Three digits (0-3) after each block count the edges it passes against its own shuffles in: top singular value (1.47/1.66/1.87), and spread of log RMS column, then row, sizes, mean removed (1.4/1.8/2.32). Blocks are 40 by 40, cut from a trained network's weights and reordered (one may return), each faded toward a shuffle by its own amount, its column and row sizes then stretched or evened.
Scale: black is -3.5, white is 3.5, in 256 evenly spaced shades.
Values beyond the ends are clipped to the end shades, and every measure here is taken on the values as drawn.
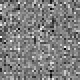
0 3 0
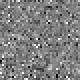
0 1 2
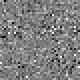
0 0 1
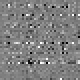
0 1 3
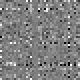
2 3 2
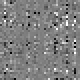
1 3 2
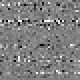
1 1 3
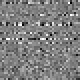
3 0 3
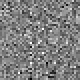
1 0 0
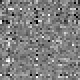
2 2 2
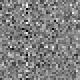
0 1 1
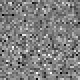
0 0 2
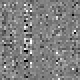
0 3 0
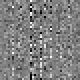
1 3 0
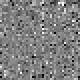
0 3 1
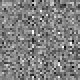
0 2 0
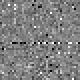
1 0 1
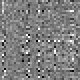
3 3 1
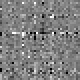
1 2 3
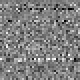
2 0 3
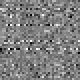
3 0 3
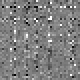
1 3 1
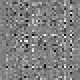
3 3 2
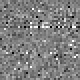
1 0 1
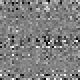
2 3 3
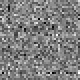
1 1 1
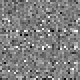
1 0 2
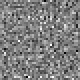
1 1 0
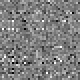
1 0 2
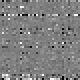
1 1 3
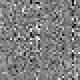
2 2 0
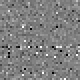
0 1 1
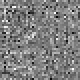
0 3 2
